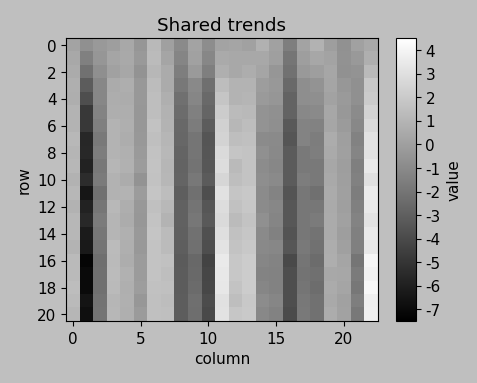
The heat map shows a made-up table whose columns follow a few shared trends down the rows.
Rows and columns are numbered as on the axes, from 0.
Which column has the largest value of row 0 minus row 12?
1
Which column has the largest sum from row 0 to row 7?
22
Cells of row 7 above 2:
2
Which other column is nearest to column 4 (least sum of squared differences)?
19
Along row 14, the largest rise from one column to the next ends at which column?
11
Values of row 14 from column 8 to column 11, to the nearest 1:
-3 -2 -4 3
